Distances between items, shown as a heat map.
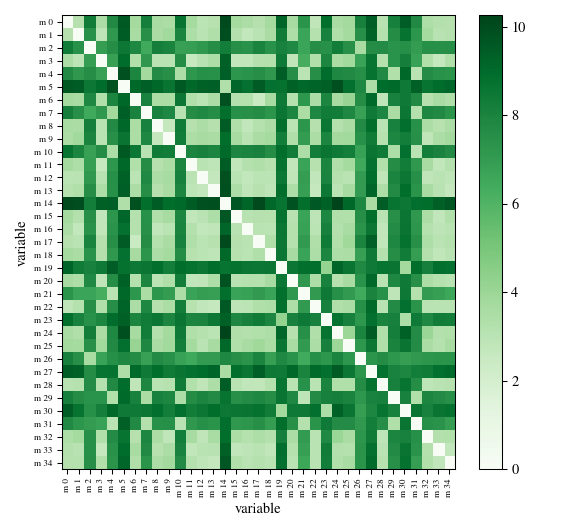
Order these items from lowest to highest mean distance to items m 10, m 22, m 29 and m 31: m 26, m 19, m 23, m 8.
m 8, m 26, m 23, m 19
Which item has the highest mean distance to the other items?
m 14
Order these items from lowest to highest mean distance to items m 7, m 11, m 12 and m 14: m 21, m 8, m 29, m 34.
m 34, m 8, m 21, m 29
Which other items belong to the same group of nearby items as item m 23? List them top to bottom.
m 19, m 30
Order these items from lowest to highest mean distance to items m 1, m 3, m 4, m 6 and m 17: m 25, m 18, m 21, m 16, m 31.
m 16, m 18, m 25, m 21, m 31
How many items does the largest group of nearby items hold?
21
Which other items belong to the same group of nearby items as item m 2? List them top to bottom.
m 26
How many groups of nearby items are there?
5
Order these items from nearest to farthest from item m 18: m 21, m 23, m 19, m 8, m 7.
m 8, m 21, m 7, m 23, m 19
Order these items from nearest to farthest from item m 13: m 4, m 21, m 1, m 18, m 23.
m 18, m 1, m 21, m 4, m 23
